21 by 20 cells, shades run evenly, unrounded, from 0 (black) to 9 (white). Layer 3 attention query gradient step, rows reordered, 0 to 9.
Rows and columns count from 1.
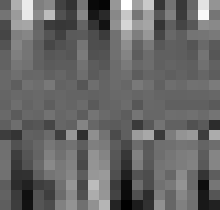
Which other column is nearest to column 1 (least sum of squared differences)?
6
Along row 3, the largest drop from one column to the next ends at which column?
15
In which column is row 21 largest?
10
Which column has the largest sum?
14
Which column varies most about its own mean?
12
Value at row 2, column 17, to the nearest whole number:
2
